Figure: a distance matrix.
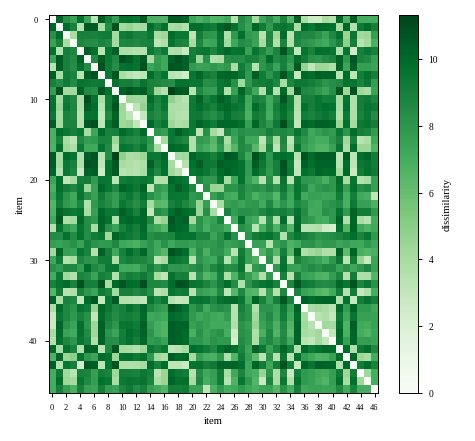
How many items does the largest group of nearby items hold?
13
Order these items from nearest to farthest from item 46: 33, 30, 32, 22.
22, 32, 30, 33
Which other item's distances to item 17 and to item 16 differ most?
9
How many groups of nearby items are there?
7
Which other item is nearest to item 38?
0
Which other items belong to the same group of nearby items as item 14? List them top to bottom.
5, 21, 23, 24
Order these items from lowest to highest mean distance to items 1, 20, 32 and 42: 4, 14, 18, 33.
4, 18, 14, 33
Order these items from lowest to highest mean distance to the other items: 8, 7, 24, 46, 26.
26, 46, 7, 24, 8
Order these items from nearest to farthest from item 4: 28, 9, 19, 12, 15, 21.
19, 12, 28, 15, 21, 9
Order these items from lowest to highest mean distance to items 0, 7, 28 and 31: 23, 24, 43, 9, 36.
43, 36, 23, 24, 9
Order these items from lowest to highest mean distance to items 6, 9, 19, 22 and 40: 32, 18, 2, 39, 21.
39, 32, 2, 21, 18
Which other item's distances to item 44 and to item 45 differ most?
30
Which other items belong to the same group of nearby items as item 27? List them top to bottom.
8, 33
